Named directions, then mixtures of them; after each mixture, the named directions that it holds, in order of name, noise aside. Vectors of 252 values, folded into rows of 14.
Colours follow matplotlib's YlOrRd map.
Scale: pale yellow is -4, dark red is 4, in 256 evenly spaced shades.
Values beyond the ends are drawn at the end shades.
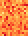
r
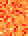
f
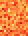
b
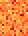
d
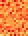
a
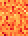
d, r.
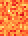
b, d, r.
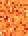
f, r.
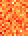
a, d, f.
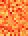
a, r.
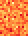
a, b, f.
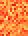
a, b, r.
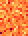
f.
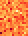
f.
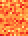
a.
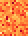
d, f, r.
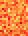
b.
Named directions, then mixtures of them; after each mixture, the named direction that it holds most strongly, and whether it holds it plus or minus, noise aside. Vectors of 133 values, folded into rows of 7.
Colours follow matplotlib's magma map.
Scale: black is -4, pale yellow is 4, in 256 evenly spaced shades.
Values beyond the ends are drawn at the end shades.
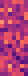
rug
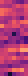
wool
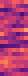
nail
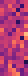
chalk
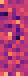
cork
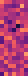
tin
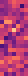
tin, minus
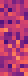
rug, minus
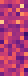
chalk, minus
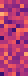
tin, plus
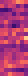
wool, minus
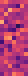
tin, plus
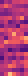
wool, minus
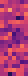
wool, plus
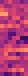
wool, plus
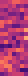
nail, plus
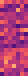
nail, plus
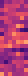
nail, minus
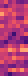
wool, plus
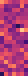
tin, plus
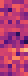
rug, minus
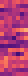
nail, plus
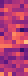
nail, minus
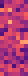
rug, plus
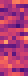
nail, plus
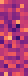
tin, plus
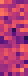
wool, plus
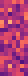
rug, plus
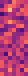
tin, minus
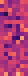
cork, plus
